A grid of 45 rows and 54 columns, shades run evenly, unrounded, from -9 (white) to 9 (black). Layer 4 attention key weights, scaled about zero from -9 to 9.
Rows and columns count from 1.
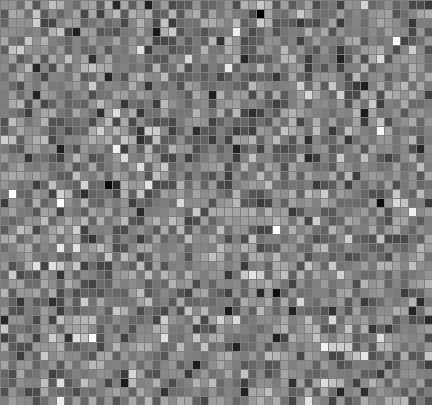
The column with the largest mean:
31
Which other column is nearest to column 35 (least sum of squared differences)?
23
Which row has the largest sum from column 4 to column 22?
14
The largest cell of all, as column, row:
33, 2
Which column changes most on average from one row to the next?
8
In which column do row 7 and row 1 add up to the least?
7
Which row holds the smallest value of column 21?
38
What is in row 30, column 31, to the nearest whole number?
5
